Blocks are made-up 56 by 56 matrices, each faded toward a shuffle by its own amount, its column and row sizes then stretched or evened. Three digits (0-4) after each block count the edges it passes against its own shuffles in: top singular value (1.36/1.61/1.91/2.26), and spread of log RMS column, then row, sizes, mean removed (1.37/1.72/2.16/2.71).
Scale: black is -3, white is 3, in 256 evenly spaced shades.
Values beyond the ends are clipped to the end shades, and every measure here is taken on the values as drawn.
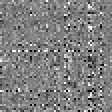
3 4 3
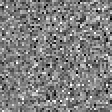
2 1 0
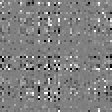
4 4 4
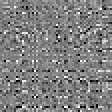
4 2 4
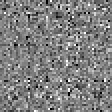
1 3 2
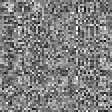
4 2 0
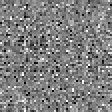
2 2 1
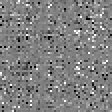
2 3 2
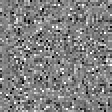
1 1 0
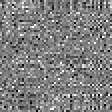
4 1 2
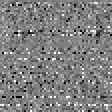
1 0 4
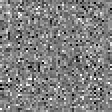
0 3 1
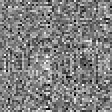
3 2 0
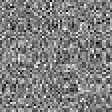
4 0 0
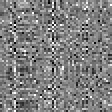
4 3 0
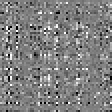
3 4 4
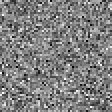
1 0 0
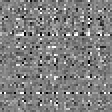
3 3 4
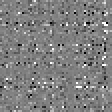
0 3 4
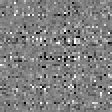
2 2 4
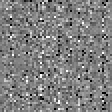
1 3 2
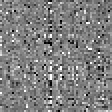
3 3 1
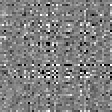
4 3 4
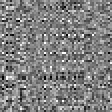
4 3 3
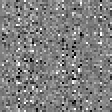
1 4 1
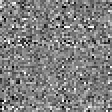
1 2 3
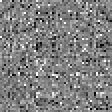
3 2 2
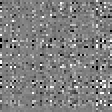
3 4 4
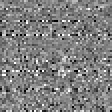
3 0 4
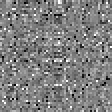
3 1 1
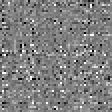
1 2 4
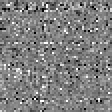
2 1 3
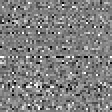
2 1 4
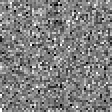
1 0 0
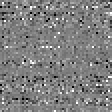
0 1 4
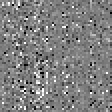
1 4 1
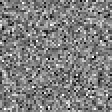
2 0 1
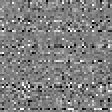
3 2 4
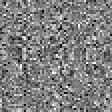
3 2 0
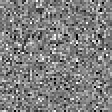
2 2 1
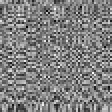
4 2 2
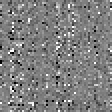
0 4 1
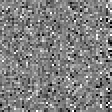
0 3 0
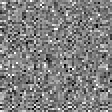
3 0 0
